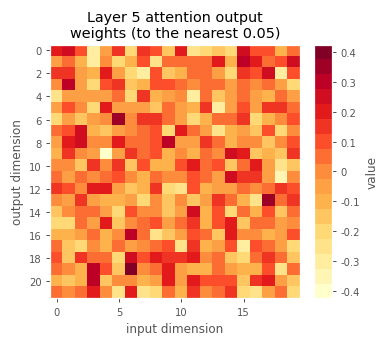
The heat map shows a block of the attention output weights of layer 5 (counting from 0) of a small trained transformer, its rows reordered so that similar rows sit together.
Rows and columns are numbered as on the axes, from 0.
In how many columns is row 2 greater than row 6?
8
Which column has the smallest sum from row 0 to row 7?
3
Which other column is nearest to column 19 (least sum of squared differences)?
15
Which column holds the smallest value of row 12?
10
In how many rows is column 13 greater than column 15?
10
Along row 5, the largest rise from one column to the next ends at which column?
4
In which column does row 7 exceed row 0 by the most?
11
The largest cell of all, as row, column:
19, 6
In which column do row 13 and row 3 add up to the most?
17
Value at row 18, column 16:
0.05
